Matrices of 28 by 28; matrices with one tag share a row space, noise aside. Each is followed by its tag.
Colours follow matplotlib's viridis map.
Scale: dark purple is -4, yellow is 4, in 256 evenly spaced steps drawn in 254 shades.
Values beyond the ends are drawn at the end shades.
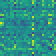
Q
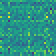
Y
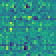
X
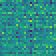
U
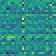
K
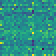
Q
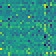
Y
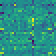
Q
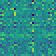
Q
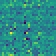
X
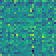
Q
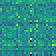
U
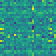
Q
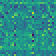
Q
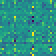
Q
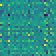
Y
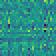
Y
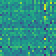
Y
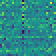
K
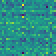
K
